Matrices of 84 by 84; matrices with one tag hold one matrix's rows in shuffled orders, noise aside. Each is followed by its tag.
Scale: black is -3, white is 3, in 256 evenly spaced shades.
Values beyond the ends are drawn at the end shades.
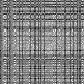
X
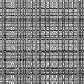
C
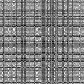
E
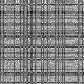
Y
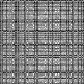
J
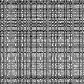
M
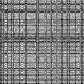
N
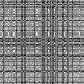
E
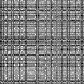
N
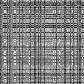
X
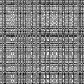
C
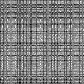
M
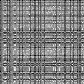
X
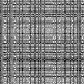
X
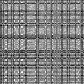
N
